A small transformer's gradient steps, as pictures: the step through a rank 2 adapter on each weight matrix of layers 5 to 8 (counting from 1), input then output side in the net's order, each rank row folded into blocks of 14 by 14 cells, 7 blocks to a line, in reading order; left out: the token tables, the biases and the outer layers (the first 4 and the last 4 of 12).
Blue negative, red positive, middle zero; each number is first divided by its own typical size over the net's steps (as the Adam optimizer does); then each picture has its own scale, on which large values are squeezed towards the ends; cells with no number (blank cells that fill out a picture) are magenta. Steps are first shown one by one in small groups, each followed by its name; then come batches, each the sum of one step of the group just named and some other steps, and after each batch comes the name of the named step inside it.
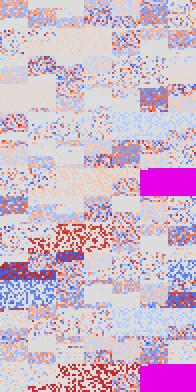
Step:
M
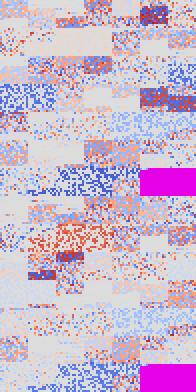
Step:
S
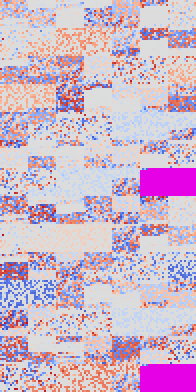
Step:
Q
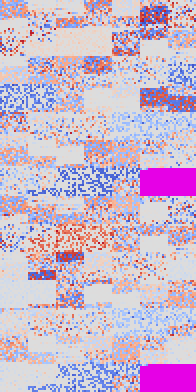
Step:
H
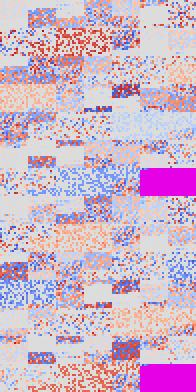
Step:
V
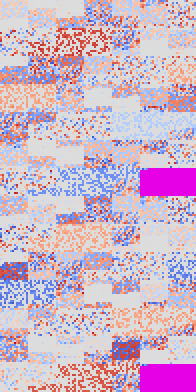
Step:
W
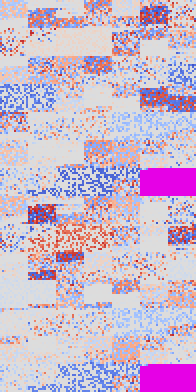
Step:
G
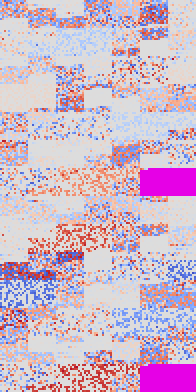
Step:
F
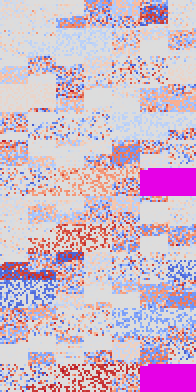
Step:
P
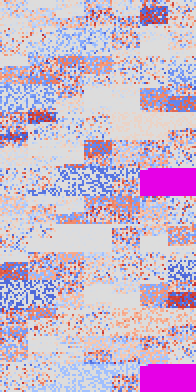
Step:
S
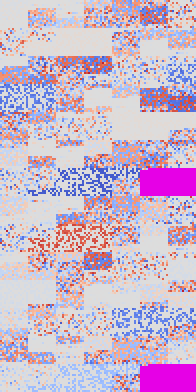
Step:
S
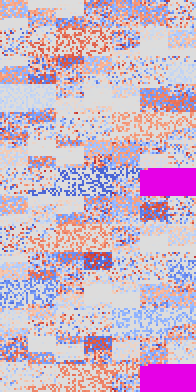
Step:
W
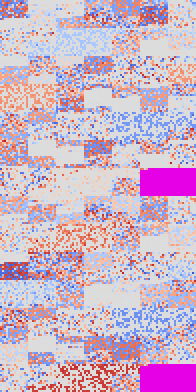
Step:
F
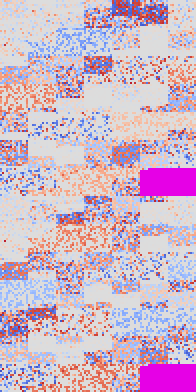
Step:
P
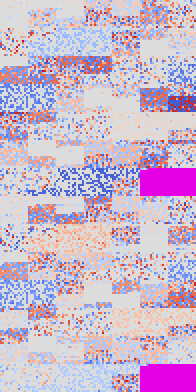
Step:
G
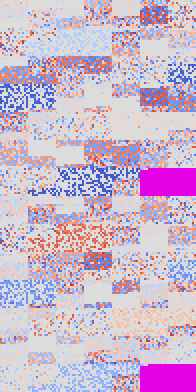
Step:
G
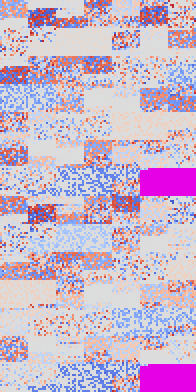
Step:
G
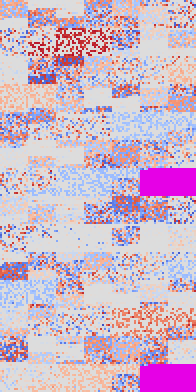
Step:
W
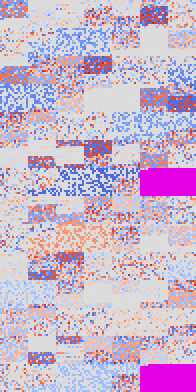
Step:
S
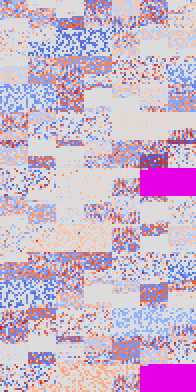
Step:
F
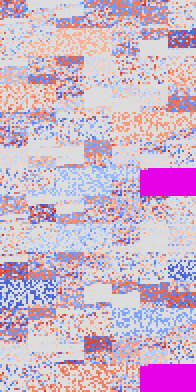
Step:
Q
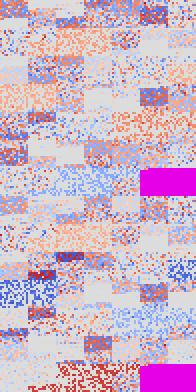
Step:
M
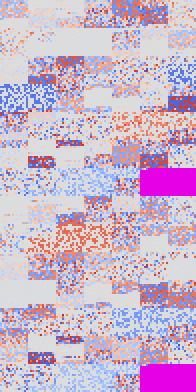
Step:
S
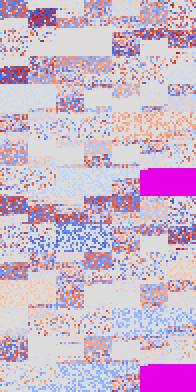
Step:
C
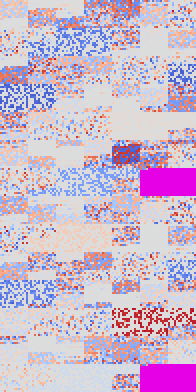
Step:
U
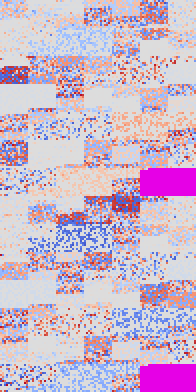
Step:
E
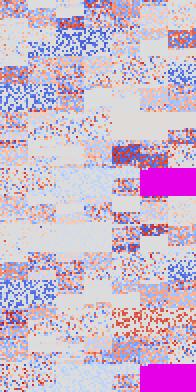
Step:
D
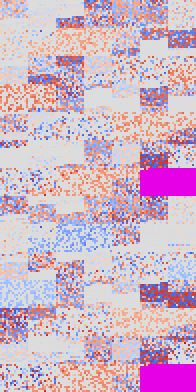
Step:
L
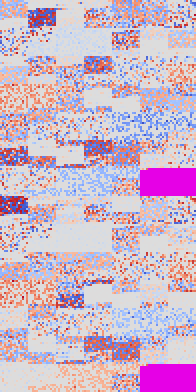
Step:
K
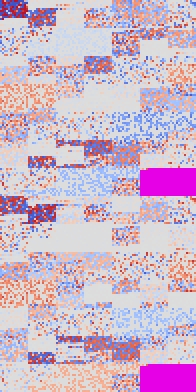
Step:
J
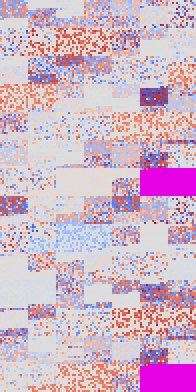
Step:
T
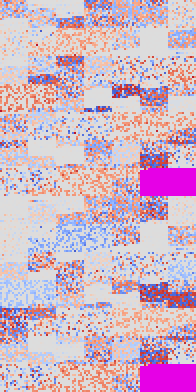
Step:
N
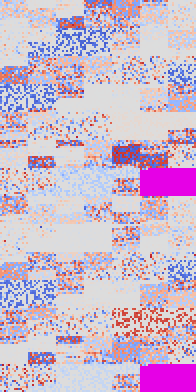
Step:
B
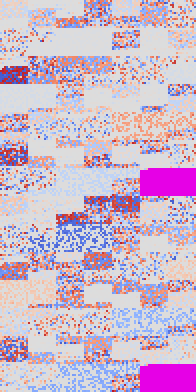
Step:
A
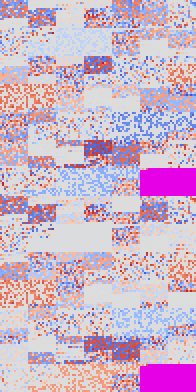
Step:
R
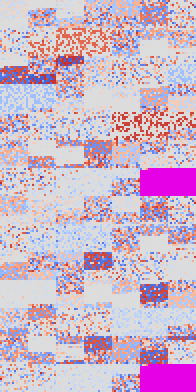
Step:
C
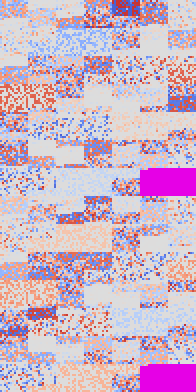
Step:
R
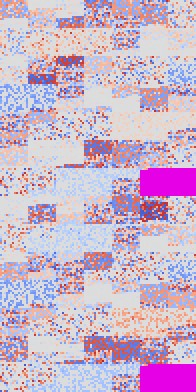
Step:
D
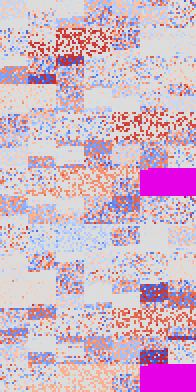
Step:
T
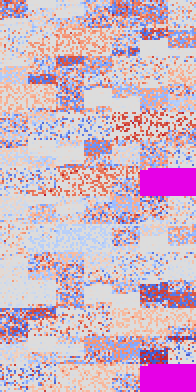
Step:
L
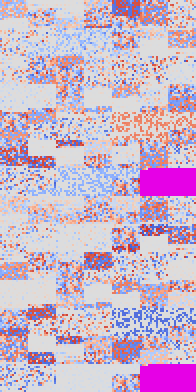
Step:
C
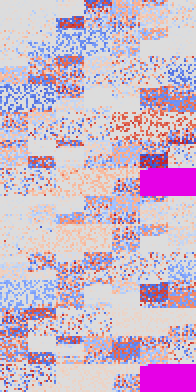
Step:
B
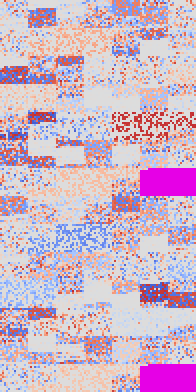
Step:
C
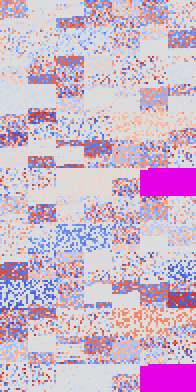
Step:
B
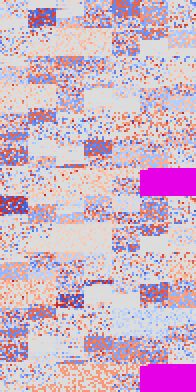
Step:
K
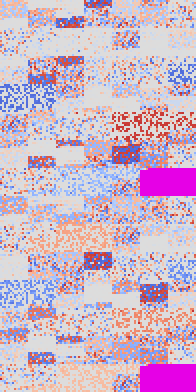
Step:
U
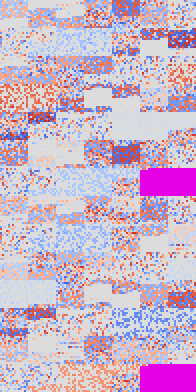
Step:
R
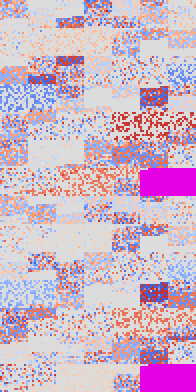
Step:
D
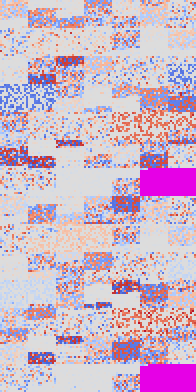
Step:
U
